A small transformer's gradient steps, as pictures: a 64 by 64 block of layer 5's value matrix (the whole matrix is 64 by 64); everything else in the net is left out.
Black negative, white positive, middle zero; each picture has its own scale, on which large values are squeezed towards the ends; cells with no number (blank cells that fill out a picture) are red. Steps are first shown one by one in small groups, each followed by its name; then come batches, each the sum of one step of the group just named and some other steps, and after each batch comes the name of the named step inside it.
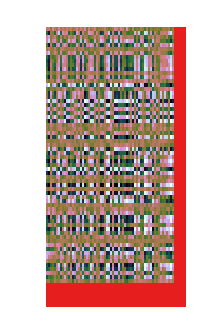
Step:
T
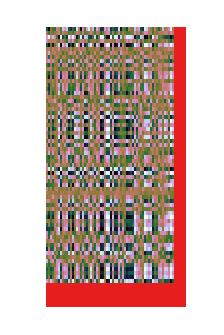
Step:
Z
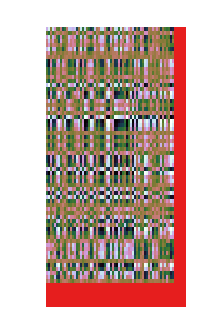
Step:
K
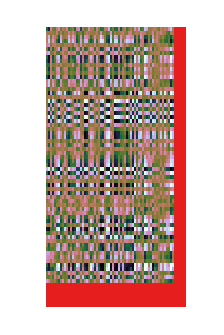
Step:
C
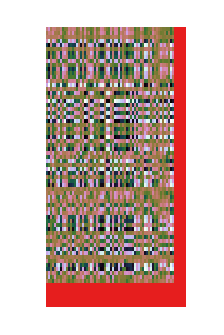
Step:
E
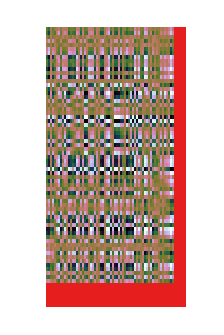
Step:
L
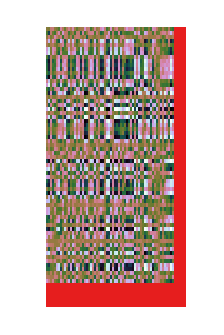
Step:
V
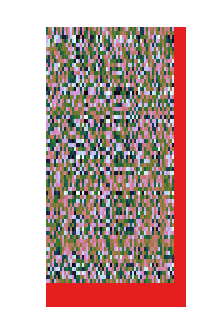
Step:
K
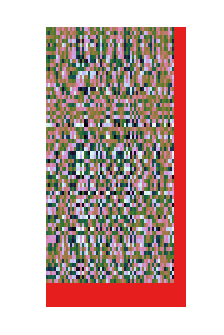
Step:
T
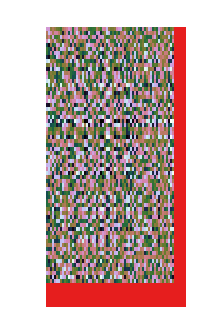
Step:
E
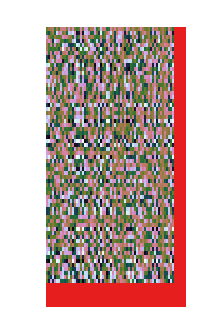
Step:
E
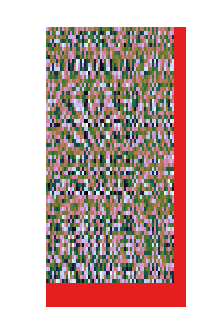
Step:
T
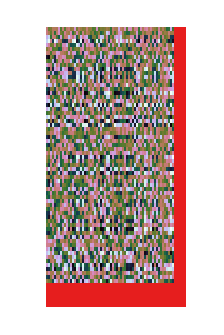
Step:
L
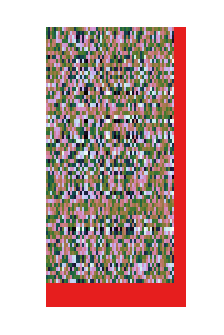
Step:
L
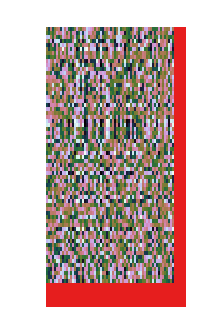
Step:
Z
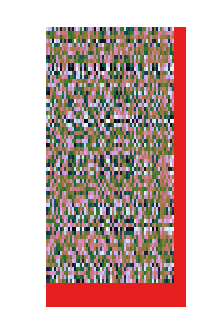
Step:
L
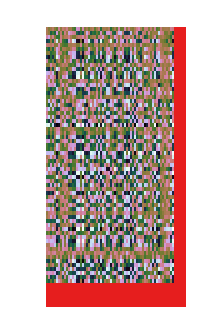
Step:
C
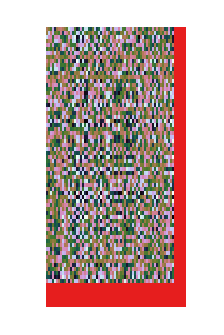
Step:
K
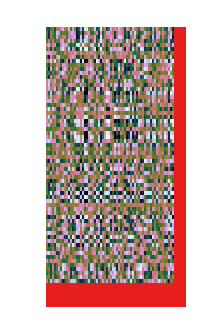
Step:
V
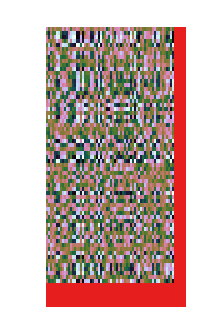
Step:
V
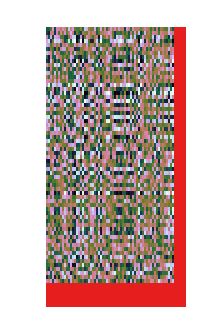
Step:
T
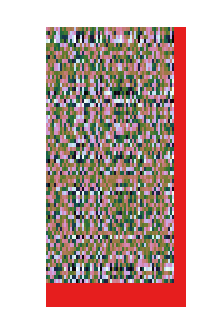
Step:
T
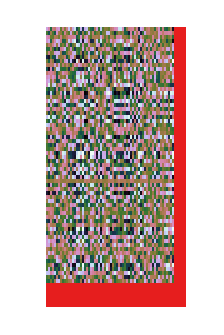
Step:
T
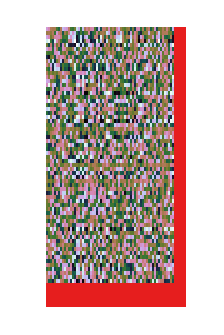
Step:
E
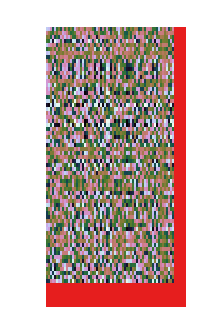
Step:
V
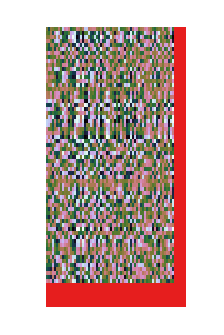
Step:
Z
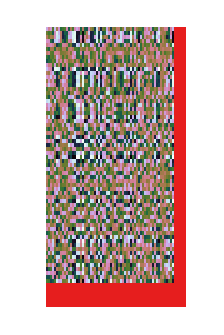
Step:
C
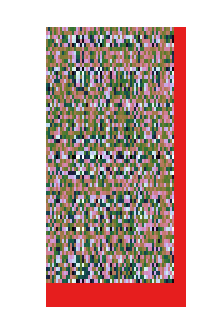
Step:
Z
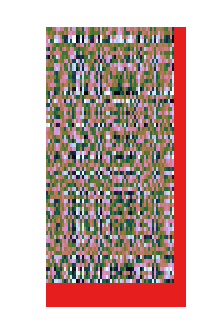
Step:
C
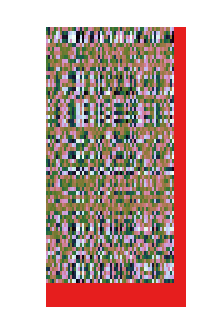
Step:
C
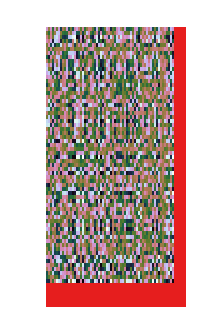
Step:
C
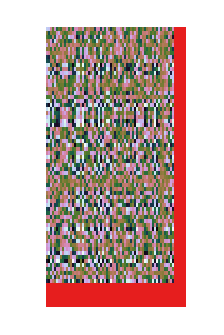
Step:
V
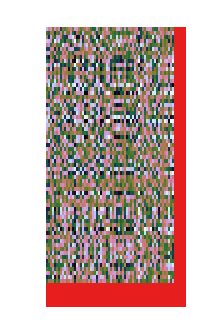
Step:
L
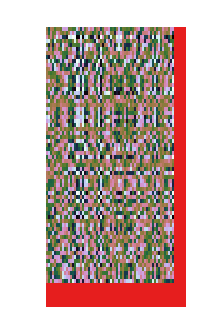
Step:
Z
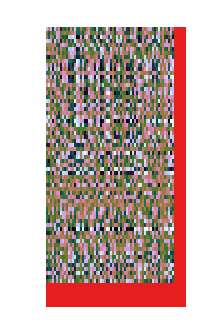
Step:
L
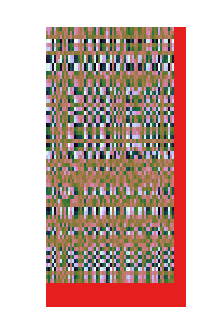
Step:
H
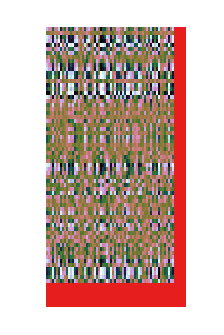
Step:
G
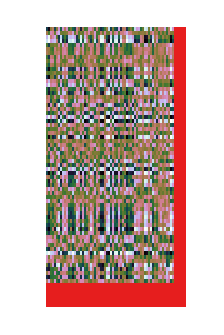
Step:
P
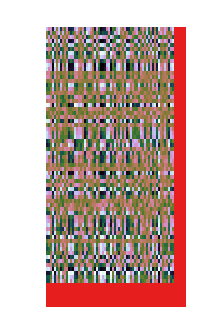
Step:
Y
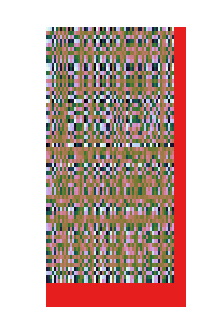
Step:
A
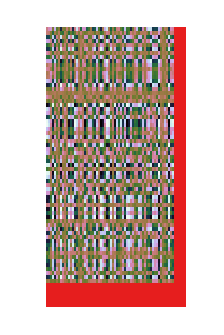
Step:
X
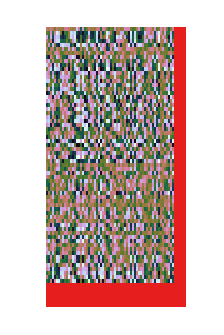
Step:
G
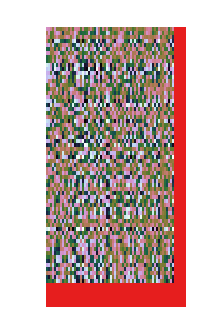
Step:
A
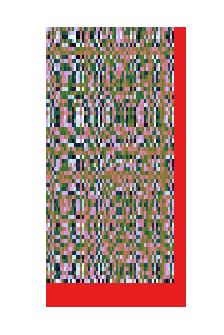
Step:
A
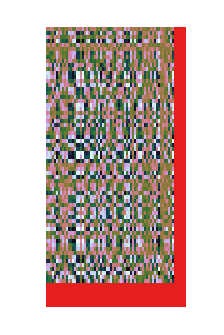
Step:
Y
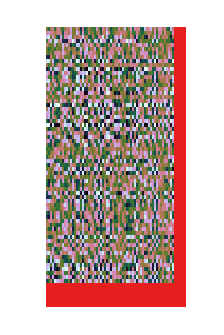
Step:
P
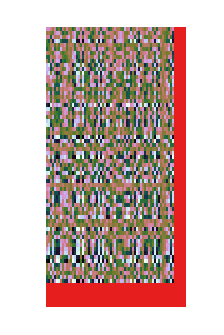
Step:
X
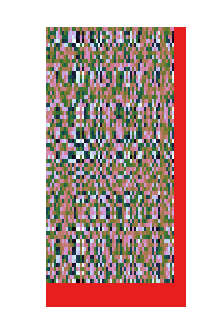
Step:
X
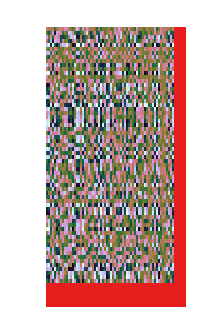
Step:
Y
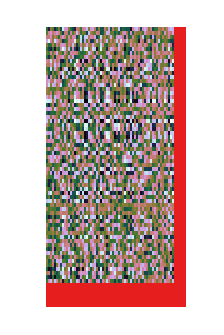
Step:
P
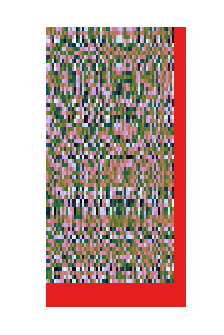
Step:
H
